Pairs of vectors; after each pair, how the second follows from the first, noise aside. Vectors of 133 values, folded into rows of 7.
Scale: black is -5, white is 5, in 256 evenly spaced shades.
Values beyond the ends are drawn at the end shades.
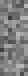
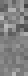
wrapped around, partly zeroed.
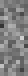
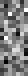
reversed, scaled up.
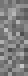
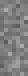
reversed, shrunk.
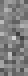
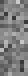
shuffled.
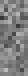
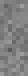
reversed, shrunk.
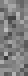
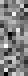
wrapped around, scaled up.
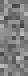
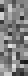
wrapped around, scaled up.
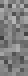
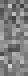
negated.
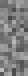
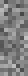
shuffled.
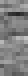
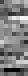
wrapped around, scaled up.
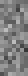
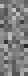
shuffled.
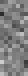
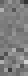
reversed, negated, partly zeroed.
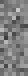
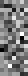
reversed, scaled up.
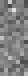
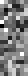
wrapped around, scaled up.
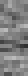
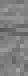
reversed, shrunk.
